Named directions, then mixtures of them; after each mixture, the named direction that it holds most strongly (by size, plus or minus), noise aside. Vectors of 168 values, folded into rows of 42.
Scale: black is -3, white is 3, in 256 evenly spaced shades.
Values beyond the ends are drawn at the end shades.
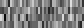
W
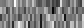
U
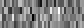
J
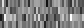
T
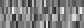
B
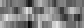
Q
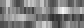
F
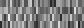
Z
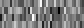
J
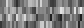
F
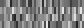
B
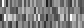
T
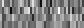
J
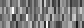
B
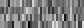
W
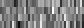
U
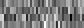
T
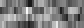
Q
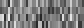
W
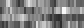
F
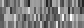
T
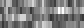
F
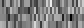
T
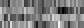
F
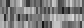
F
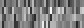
J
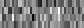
J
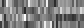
F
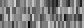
U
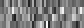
B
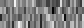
U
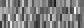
Z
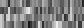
W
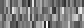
B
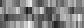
Q
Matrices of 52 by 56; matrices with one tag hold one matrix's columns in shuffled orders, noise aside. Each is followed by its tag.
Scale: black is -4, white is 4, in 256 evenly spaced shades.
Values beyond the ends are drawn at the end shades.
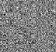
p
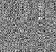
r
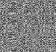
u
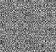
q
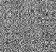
p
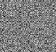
q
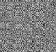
q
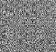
p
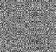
q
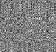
r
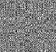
r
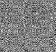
u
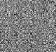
p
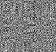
r
